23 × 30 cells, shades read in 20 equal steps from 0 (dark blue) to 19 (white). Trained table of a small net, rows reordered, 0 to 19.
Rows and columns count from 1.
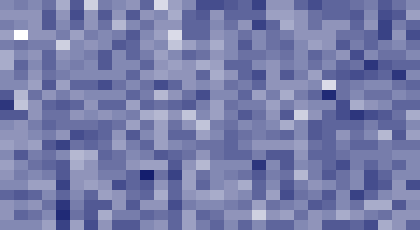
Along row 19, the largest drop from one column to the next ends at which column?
5
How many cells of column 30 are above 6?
16
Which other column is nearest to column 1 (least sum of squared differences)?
3
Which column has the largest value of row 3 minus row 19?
9
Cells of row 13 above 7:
15
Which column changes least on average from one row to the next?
17
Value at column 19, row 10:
11
